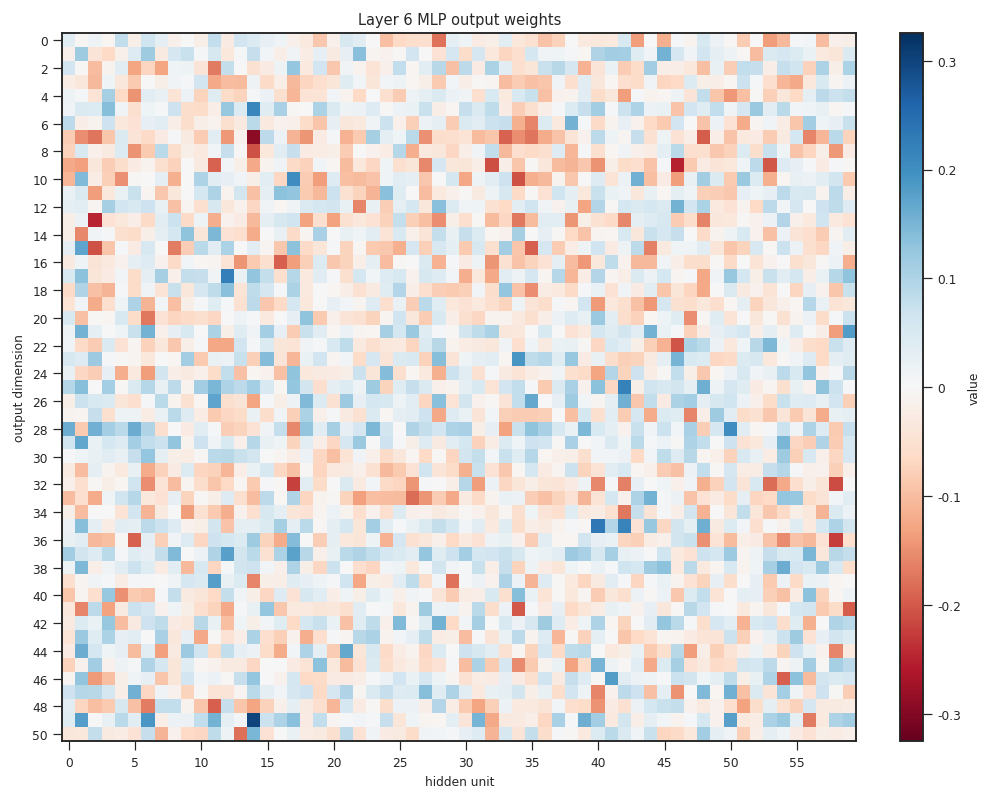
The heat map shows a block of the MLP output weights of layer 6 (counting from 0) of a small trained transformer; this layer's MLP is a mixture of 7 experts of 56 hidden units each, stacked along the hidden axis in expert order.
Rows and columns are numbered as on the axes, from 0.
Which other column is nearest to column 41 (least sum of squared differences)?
49
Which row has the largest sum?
37
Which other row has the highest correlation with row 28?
32
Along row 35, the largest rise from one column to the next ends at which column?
40
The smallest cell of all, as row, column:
7, 14
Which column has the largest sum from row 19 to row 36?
18
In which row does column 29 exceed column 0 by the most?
10
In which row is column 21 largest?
44
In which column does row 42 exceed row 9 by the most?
46
